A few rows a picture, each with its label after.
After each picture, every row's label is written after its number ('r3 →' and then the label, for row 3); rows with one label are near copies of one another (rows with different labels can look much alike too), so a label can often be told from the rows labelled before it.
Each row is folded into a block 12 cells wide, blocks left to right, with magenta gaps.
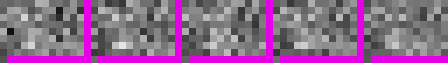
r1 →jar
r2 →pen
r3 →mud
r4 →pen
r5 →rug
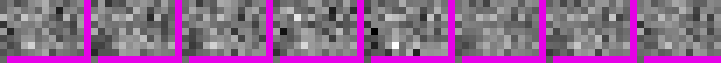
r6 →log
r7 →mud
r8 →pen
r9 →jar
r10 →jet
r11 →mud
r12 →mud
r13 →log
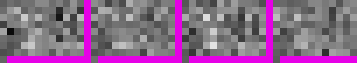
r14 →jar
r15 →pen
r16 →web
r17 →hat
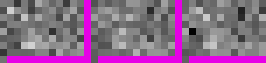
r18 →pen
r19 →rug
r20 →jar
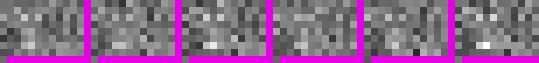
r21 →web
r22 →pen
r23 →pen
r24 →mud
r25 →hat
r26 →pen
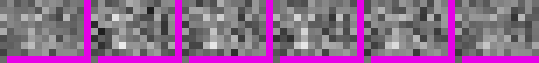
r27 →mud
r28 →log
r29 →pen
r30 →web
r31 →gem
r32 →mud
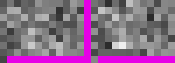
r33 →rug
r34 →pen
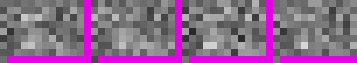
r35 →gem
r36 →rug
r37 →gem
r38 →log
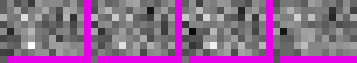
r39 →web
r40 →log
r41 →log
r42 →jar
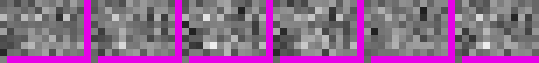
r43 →mud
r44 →web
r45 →log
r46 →mud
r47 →jar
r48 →web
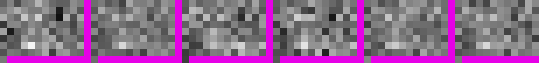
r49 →log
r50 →pen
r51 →rug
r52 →jet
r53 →pen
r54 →pen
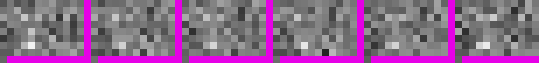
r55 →web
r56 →hat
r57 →log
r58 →hat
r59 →gem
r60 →gem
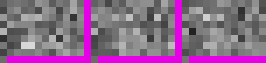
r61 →gem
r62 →mud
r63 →jar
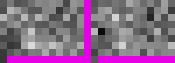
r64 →rug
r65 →jar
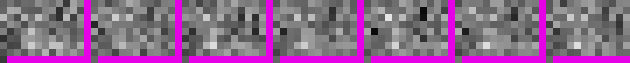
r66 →rug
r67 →log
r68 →web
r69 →jar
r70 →jar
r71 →jar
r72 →log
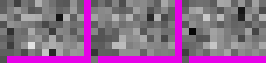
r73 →jet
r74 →mud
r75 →jar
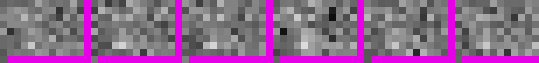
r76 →jar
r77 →pen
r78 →pen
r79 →jar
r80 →hat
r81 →jet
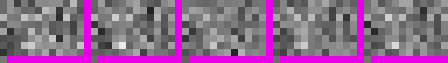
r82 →mud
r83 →log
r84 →hat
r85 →web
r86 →log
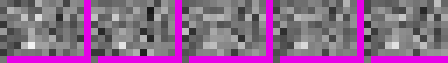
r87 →pen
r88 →hat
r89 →gem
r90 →gem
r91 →gem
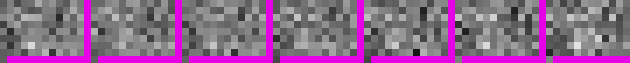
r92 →jet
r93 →jar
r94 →jet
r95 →rug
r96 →hat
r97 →log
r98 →mud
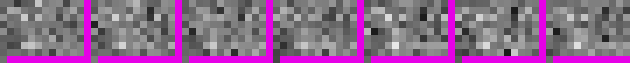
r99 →pen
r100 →log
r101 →jet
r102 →rug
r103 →jar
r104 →hat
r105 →jar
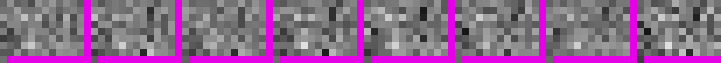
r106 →web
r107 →hat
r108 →hat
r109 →hat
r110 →jar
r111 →jet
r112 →jar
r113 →jet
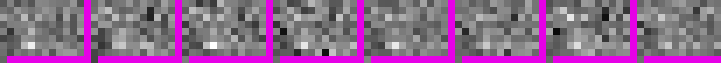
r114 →web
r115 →rug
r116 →pen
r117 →jet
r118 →pen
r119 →jet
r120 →jar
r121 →log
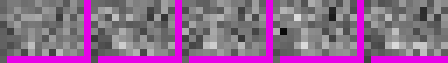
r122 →jet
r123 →rug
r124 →gem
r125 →jar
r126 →rug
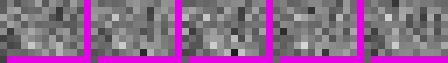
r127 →rug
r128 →hat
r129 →hat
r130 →jet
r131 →web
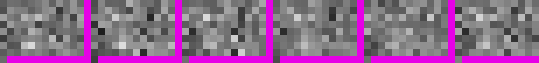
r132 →gem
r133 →jet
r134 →hat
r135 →jar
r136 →mud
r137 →gem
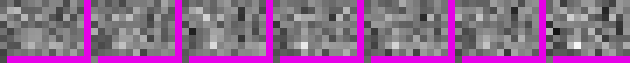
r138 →rug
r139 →mud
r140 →jar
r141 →jet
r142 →jet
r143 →hat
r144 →log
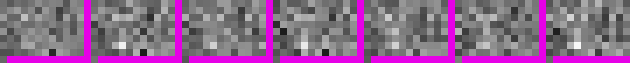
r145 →hat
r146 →jet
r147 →log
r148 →jet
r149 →web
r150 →gem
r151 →web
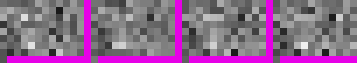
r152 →hat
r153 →pen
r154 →jet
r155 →jet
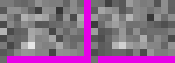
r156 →gem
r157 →pen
